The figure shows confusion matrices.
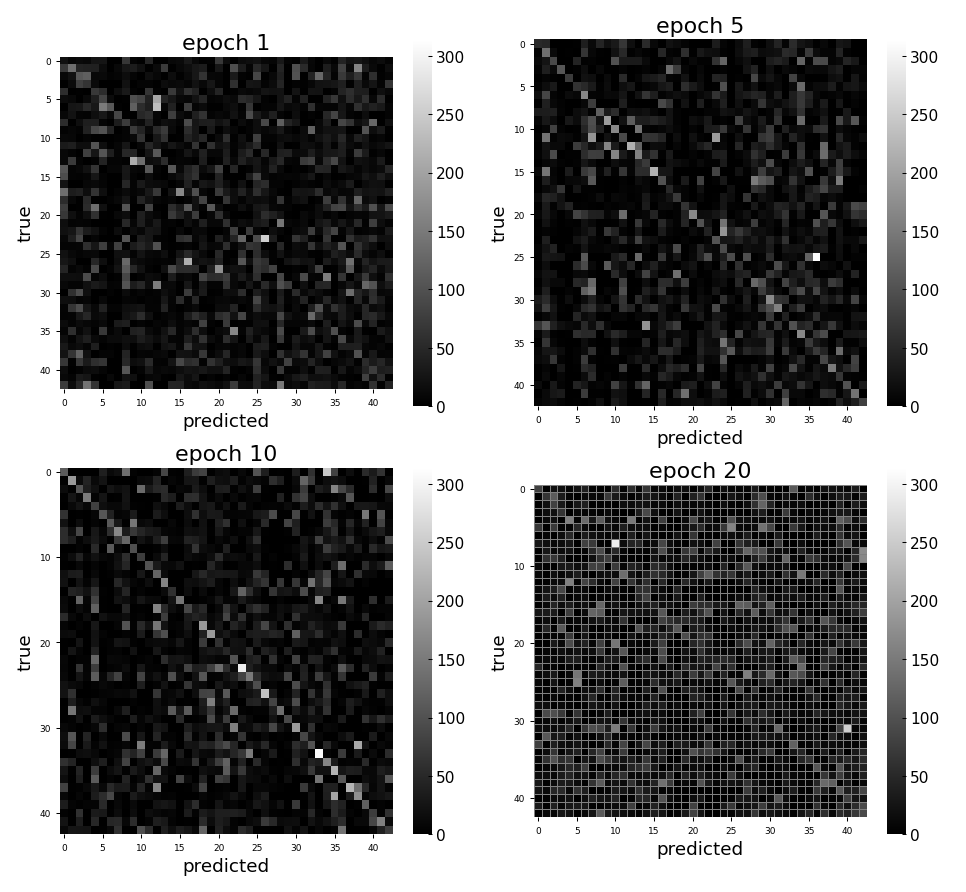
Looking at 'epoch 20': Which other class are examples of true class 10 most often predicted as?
27
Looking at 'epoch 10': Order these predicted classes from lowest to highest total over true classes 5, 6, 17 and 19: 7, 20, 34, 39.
7, 20, 34, 39
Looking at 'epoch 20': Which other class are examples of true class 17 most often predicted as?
37
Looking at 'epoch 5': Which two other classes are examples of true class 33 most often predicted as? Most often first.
14, 1
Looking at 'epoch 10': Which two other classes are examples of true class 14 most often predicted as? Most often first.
23, 31
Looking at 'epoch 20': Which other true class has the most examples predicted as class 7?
16
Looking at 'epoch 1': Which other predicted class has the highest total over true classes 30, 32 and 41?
2
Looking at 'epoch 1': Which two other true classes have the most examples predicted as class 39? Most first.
29, 9
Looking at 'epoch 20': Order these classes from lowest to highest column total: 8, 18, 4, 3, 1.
18, 1, 3, 4, 8
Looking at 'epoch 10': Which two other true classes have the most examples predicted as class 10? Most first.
32, 2
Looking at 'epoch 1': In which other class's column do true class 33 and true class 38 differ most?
32
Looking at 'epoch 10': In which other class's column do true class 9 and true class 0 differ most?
34
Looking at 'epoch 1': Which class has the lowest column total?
6
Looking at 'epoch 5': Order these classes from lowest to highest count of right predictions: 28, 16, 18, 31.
18, 16, 28, 31
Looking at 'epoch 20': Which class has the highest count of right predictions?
4
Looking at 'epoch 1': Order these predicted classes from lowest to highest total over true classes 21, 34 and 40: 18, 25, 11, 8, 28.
11, 25, 18, 8, 28
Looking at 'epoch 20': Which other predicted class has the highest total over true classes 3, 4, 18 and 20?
39
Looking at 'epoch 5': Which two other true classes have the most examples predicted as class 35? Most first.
25, 15
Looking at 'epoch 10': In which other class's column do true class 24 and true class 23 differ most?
20
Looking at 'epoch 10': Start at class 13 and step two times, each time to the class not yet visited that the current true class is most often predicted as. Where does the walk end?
38
